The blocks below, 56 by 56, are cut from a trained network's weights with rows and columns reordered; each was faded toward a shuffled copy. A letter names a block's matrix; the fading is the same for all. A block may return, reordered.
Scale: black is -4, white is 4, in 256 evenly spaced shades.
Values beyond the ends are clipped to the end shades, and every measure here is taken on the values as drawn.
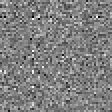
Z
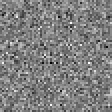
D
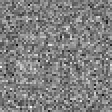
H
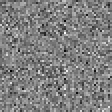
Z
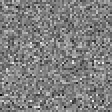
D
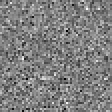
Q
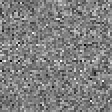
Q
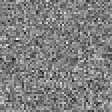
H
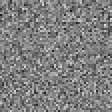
H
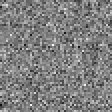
H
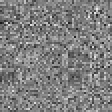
H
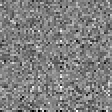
Z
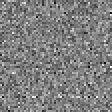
Q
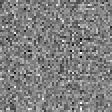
Z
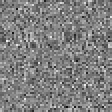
H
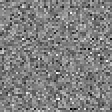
D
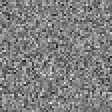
H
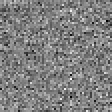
Z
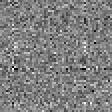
Z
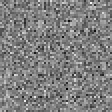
D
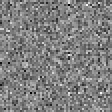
Z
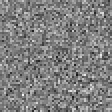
H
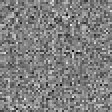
H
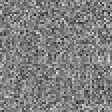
H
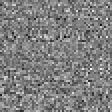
D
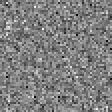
Q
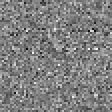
Q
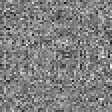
H
